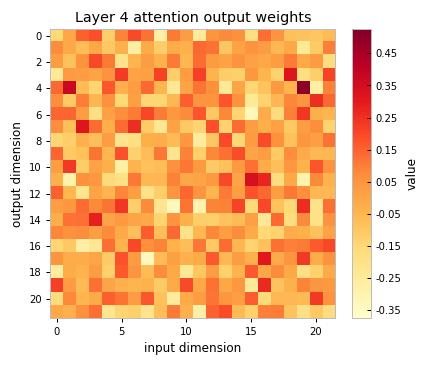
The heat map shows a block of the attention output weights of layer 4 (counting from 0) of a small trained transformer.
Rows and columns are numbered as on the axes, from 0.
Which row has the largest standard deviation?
4
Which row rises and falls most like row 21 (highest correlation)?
0
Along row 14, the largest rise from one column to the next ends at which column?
17
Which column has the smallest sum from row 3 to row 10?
9
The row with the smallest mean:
21
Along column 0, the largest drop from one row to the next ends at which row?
20
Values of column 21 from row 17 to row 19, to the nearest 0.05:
0.05 0 0.05
